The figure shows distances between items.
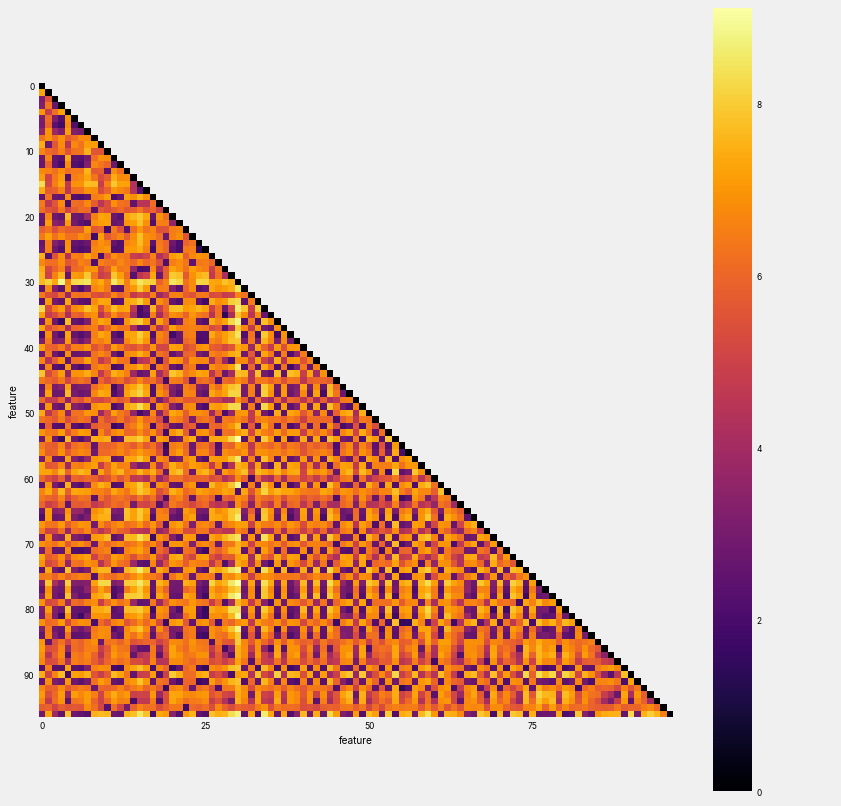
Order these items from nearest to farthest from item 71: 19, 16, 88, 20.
20, 19, 88, 16
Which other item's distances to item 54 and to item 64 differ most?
90
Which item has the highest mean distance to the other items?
30
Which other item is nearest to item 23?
8
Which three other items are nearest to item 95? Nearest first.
22, 10, 13
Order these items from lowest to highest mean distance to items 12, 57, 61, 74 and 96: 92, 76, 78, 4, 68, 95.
78, 76, 95, 68, 92, 4
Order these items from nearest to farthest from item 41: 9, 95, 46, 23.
46, 95, 23, 9
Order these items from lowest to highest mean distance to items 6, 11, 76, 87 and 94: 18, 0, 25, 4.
25, 0, 18, 4
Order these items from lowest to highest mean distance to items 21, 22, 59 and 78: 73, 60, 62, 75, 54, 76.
54, 76, 75, 60, 73, 62
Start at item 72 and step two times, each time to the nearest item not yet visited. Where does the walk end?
32
